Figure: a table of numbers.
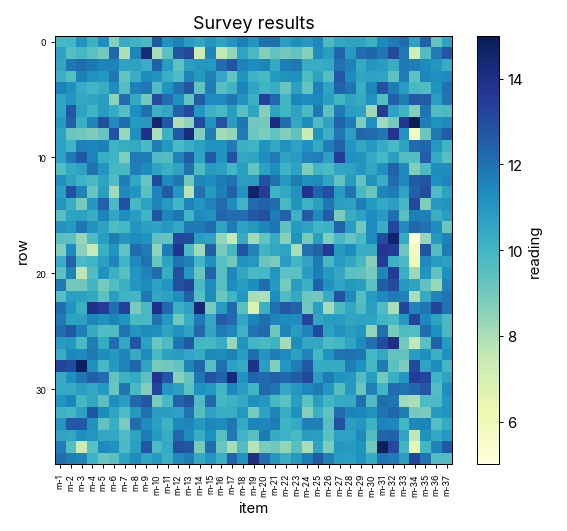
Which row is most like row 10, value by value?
33
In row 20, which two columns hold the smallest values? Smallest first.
m-3, m-34
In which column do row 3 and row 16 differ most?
m-32
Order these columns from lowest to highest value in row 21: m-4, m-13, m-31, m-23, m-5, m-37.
m-5, m-4, m-23, m-37, m-31, m-13
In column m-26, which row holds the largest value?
18
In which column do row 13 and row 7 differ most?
m-19
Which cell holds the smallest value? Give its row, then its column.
17, m-34
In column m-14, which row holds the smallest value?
1
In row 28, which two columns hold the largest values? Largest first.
m-3, m-19
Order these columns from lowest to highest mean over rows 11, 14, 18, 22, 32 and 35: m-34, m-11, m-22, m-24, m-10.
m-34, m-24, m-22, m-10, m-11
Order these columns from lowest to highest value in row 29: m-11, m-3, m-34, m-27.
m-27, m-3, m-11, m-34
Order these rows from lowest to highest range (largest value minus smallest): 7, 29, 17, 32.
32, 29, 7, 17
